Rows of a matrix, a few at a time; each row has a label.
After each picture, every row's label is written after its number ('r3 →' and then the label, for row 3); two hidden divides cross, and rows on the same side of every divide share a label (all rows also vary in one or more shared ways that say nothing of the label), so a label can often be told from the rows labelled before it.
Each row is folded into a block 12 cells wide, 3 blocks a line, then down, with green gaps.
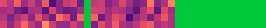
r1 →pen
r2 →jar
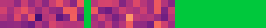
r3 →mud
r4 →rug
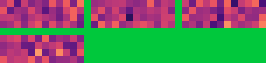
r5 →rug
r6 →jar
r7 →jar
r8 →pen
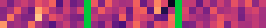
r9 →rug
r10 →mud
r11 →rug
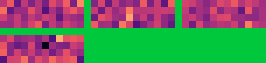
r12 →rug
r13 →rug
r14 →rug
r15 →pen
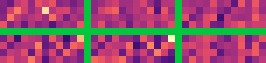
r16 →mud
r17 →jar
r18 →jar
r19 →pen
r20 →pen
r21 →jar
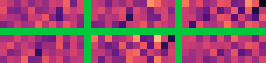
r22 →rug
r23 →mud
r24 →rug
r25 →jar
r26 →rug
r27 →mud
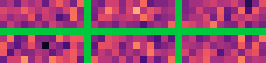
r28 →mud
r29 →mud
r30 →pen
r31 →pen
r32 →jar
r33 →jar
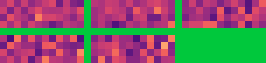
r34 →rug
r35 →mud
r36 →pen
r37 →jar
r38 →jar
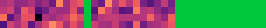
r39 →jar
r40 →jar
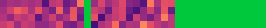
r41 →jar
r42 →jar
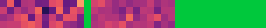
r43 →pen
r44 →pen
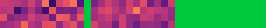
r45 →pen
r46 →mud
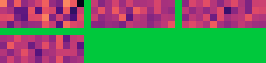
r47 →rug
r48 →mud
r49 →pen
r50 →jar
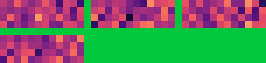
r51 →rug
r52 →jar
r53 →rug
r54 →jar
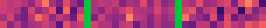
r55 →rug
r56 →rug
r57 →mud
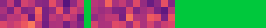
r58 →pen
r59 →pen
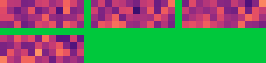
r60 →rug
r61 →pen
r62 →pen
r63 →pen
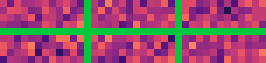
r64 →mud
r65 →jar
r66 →pen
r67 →mud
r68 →mud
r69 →jar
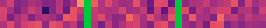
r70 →pen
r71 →rug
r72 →rug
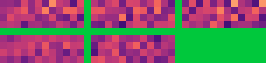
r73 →mud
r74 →mud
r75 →rug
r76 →mud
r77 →jar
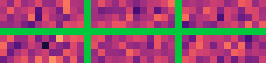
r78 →mud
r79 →pen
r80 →mud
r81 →pen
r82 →rug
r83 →jar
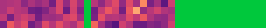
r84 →jar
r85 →mud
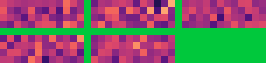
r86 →rug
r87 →jar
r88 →mud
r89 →rug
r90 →mud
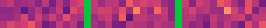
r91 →pen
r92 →mud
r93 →mud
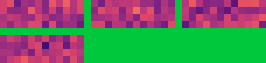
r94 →rug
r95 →jar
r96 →pen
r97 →pen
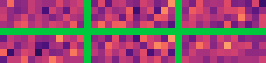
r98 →pen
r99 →pen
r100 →jar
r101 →jar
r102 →mud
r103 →mud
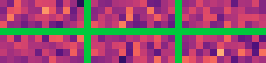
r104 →mud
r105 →pen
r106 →jar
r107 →mud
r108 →mud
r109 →pen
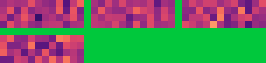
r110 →jar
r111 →jar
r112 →pen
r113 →rug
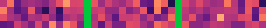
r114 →rug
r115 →rug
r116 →rug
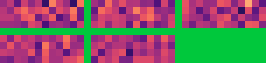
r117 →mud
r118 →jar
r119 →rug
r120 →mud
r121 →jar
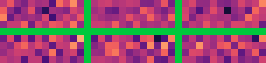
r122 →pen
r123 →pen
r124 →pen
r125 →mud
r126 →jar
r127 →mud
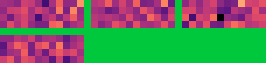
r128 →jar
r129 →pen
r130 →jar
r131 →jar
